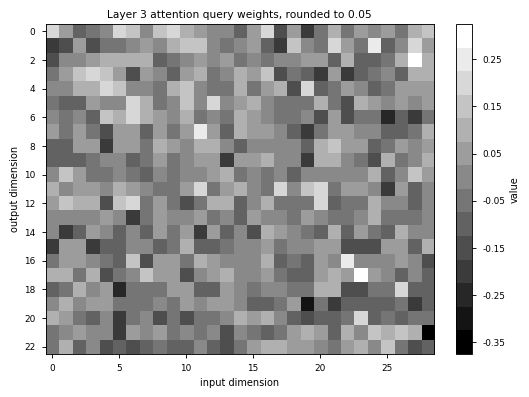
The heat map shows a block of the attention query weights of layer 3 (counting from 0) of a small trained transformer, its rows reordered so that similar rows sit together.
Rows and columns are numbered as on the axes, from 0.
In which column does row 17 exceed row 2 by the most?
23
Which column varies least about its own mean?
15
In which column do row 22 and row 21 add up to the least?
28
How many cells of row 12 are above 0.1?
4
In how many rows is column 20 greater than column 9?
11
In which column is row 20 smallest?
5
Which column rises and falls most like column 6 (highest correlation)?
12
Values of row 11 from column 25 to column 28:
-0.2 0.05 -0.1 0
